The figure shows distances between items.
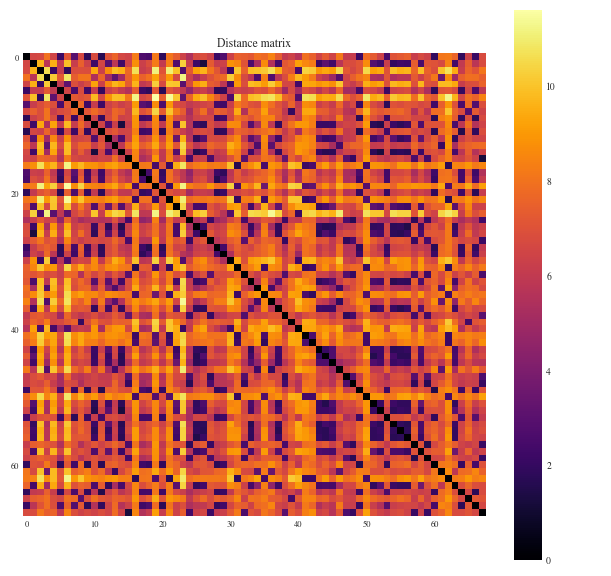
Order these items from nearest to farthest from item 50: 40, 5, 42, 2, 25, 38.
42, 5, 38, 25, 40, 2
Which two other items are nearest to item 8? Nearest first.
39, 65
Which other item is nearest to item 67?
15
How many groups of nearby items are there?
7
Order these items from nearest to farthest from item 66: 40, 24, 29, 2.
29, 24, 40, 2
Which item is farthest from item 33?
23
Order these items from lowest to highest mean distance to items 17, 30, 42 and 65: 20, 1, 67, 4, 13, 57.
20, 4, 57, 67, 1, 13
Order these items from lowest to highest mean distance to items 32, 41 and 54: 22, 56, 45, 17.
45, 56, 22, 17
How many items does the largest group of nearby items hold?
19
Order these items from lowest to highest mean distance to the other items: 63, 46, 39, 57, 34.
63, 57, 34, 46, 39
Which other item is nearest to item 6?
2
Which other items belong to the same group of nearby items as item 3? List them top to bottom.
13, 34, 36, 46, 61
